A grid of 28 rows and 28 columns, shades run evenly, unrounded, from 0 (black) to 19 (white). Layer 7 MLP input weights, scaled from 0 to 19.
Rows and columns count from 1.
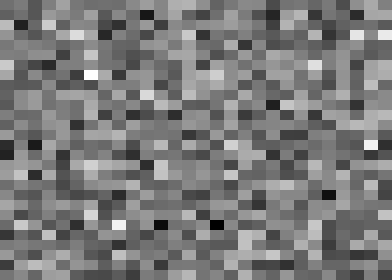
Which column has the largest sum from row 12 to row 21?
27
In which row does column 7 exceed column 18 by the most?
12
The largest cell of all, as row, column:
8, 7
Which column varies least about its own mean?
13
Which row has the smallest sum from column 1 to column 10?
20
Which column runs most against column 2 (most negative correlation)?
16
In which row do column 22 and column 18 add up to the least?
5
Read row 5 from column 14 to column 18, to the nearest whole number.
12 8 8 13 4
